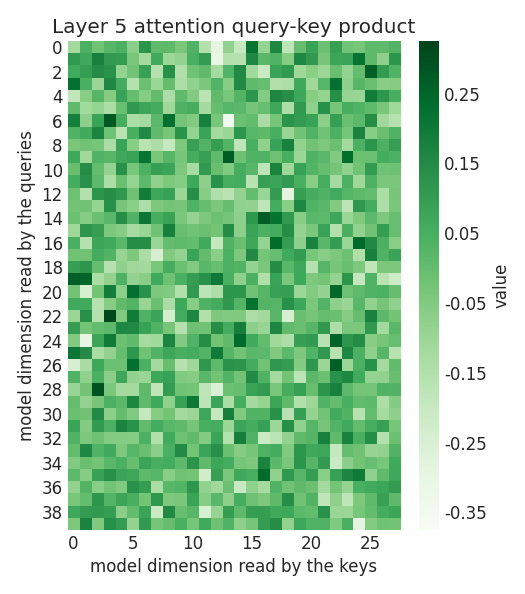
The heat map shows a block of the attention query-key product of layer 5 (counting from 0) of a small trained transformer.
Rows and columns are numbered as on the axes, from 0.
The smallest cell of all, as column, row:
13, 6
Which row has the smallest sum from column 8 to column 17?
22
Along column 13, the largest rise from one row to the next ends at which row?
30
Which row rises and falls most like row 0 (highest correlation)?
12
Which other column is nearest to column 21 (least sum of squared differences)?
9
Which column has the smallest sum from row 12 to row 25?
27
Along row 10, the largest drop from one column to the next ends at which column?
18
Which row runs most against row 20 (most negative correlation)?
33
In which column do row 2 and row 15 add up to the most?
8
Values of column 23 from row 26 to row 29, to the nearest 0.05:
-0.1 0.15 0 0.05
